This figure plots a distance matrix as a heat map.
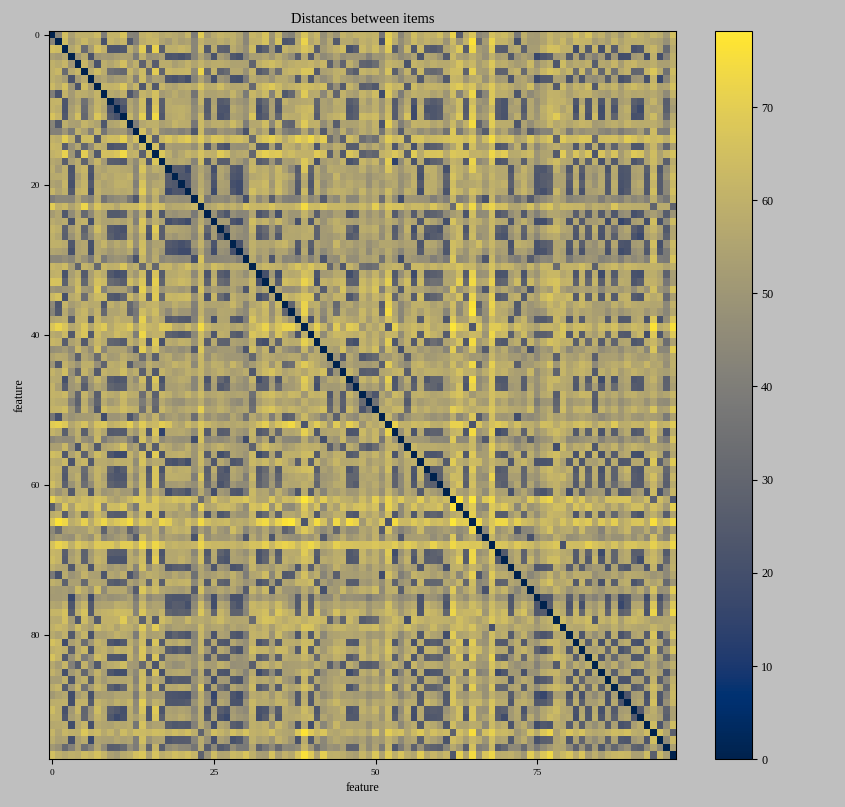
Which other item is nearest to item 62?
96
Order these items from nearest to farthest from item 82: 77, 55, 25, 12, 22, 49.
25, 77, 22, 49, 55, 12
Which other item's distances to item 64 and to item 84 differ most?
16
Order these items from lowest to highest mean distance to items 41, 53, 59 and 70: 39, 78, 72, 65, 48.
72, 48, 78, 39, 65
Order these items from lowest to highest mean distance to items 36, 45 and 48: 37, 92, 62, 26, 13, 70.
37, 13, 92, 26, 70, 62
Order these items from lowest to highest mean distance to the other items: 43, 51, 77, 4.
51, 43, 77, 4
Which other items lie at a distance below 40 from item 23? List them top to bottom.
62, 93, 96
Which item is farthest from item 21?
14
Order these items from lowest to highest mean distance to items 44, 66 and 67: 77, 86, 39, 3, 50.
3, 86, 50, 77, 39
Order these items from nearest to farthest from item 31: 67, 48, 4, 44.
4, 48, 44, 67
